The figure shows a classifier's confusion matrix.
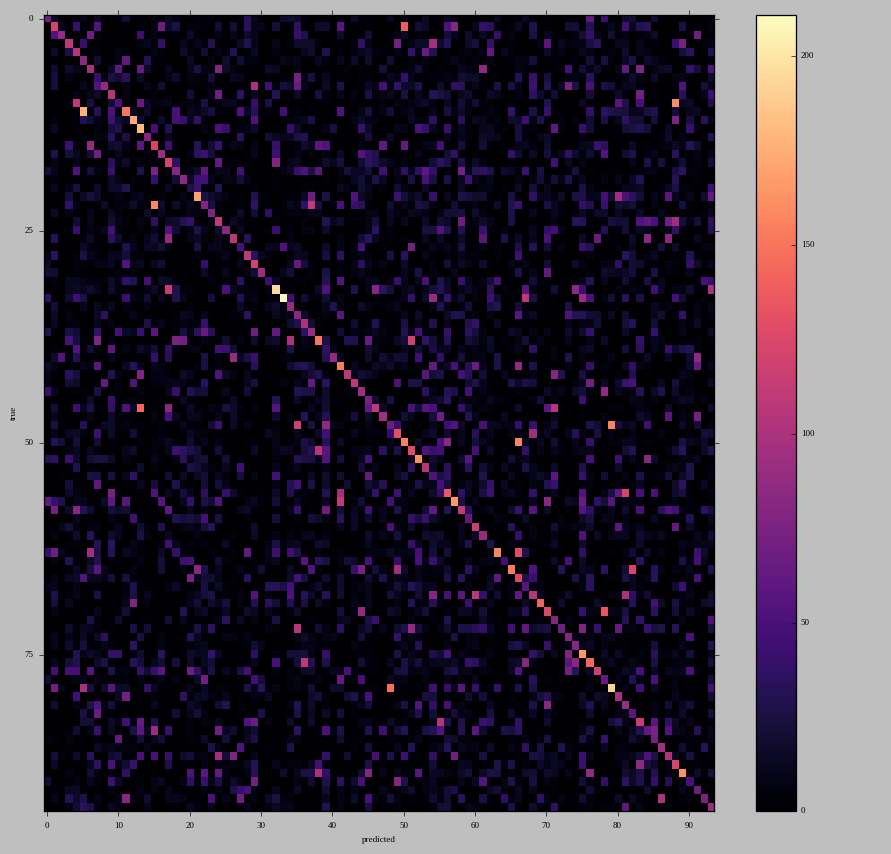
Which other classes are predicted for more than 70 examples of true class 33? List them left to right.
54, 67, 75
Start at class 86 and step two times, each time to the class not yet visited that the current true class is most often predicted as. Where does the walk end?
51
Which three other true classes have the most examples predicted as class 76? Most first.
89, 43, 0
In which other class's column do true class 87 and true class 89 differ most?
38
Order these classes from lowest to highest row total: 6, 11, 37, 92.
92, 6, 37, 11
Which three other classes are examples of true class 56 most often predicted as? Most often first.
81, 41, 9
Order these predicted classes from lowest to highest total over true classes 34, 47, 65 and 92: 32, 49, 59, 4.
4, 32, 59, 49
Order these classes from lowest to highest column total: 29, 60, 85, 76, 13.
60, 85, 13, 29, 76
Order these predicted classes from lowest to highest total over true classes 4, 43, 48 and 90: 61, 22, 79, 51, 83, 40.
40, 83, 51, 22, 61, 79
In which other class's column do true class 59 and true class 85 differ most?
10
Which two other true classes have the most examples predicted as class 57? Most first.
1, 87
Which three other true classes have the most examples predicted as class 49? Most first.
65, 90, 3
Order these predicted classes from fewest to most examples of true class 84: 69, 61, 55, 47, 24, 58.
69, 61, 58, 47, 55, 24
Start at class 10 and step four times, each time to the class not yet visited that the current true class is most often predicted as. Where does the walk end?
7
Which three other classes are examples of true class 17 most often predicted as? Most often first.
32, 24, 71
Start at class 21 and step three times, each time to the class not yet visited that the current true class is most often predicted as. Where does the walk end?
5
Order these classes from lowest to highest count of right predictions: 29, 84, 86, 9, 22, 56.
84, 22, 86, 9, 29, 56
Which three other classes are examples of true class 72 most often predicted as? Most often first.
35, 51, 75
